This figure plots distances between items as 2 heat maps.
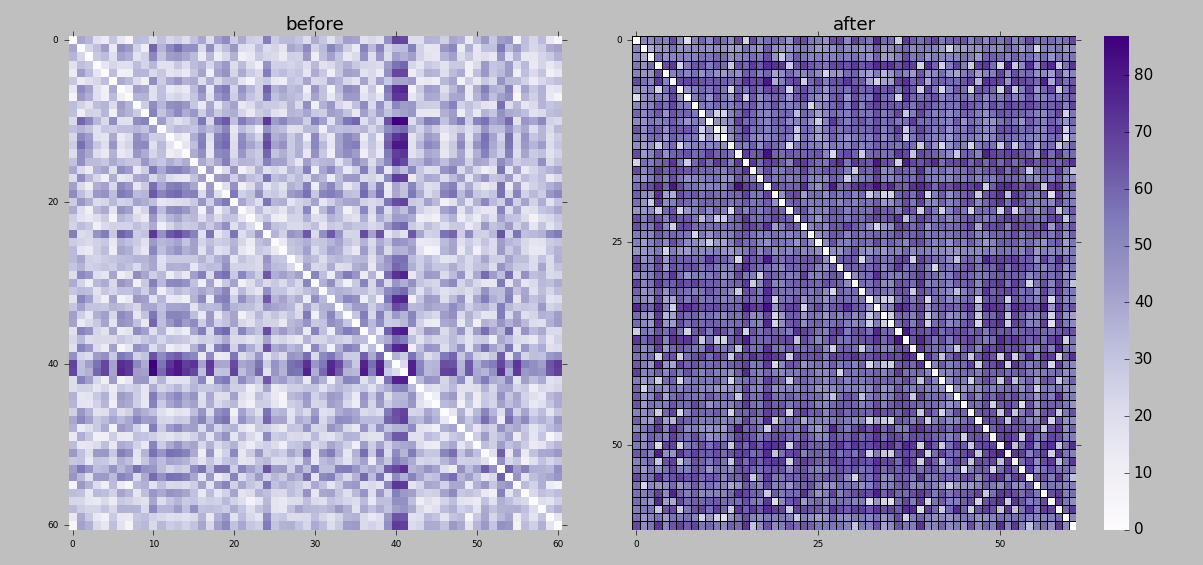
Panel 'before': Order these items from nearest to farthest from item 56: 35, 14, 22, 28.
22, 28, 35, 14
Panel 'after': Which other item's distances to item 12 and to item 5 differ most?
37
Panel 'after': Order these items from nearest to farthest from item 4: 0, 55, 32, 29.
32, 55, 0, 29
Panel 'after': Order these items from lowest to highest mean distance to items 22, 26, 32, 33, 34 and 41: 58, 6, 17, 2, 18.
2, 17, 6, 58, 18
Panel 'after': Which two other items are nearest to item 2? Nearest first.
20, 1
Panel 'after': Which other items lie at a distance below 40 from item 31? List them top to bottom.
14, 27, 38, 44
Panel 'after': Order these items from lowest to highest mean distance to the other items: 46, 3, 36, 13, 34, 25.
13, 34, 25, 46, 3, 36
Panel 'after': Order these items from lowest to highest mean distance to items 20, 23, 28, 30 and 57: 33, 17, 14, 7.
33, 17, 14, 7
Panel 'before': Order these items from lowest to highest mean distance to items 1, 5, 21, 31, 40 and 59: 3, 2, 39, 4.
2, 3, 39, 4
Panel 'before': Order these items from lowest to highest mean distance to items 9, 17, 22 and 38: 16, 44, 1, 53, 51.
44, 1, 16, 53, 51
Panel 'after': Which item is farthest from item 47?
18
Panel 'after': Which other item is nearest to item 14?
27
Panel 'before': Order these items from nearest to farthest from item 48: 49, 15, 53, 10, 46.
49, 46, 15, 53, 10
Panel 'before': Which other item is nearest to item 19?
39
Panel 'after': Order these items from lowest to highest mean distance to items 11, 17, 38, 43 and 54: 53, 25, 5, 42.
25, 42, 53, 5
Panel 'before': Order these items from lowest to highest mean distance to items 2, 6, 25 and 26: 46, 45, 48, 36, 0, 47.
45, 48, 0, 46, 36, 47
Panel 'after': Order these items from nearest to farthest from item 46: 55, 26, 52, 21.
21, 52, 55, 26
